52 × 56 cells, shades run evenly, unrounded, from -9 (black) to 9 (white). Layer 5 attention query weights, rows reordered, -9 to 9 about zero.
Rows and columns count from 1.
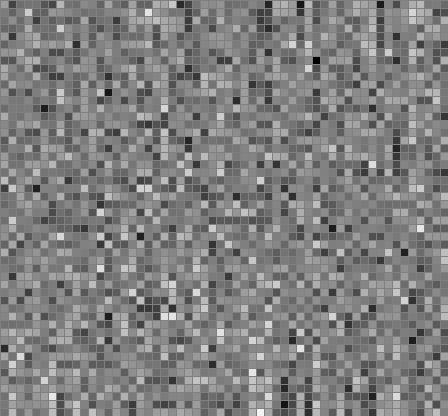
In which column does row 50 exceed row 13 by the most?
34
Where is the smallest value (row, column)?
8, 40
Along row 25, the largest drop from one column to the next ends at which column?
37
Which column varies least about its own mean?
31
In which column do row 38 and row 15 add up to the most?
18
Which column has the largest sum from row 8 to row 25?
52
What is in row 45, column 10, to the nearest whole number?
3
